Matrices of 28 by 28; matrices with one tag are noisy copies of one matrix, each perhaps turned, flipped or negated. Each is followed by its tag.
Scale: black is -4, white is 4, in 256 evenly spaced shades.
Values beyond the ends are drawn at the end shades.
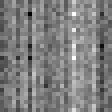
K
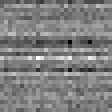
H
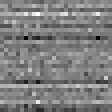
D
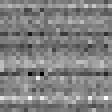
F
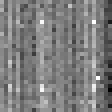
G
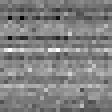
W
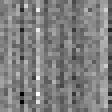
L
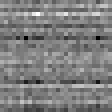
D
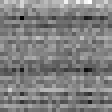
G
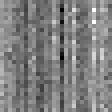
W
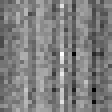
W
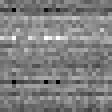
K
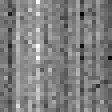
K
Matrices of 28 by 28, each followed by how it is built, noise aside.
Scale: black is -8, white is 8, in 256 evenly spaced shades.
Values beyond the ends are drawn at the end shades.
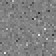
sparse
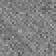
Toeplitz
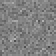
noise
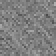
Toeplitz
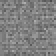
blocks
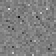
sparse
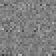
uneven rows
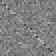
diagonal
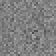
low rank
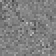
block diagonal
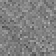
Toeplitz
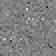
sparse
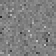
sparse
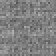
blocks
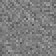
Toeplitz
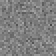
noise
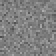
noise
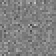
low rank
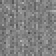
blocks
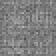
blocks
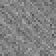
Toeplitz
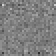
uneven rows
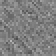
Toeplitz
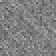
Toeplitz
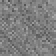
Toeplitz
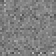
uneven rows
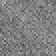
Toeplitz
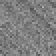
Toeplitz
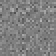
low rank
